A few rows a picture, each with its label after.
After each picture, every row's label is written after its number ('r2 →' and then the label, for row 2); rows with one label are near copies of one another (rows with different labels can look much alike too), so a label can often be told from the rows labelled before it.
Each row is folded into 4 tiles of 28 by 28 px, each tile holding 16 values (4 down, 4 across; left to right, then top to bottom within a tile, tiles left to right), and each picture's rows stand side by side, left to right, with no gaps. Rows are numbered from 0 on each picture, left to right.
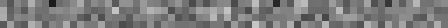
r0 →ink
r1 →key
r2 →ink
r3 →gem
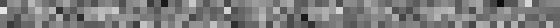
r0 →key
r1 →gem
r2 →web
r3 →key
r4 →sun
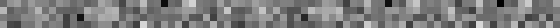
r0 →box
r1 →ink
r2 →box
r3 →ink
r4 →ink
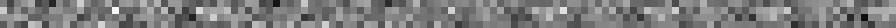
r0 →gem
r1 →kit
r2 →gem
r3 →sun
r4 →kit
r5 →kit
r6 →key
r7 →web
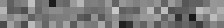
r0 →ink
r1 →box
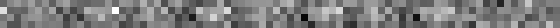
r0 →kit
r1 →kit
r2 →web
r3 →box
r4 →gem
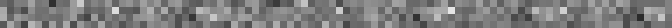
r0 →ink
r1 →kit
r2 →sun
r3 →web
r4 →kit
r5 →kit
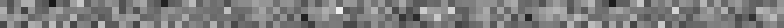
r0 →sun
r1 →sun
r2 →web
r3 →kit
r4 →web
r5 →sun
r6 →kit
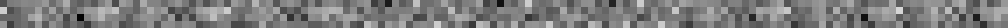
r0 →web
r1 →key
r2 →key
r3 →gem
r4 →gem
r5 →gem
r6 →box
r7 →web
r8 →web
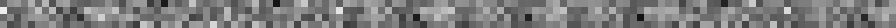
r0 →kit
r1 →gem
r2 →ink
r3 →box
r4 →box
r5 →box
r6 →sun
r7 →web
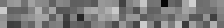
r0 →box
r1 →ink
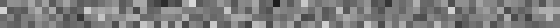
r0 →kit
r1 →sun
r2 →gem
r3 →gem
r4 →key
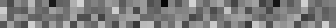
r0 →ink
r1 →gem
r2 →gem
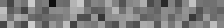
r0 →ink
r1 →gem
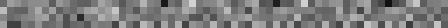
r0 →box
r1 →ink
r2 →sun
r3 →sun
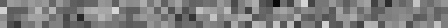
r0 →box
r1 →kit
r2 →sun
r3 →gem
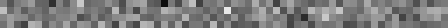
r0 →gem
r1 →sun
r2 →kit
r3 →key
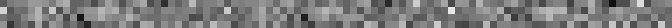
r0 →web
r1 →gem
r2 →web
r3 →gem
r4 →key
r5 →sun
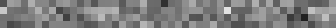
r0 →key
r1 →ink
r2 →kit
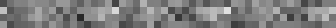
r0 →web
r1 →key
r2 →key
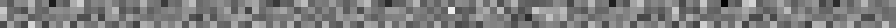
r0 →ink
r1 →ink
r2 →sun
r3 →sun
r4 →kit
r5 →ink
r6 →ink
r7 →gem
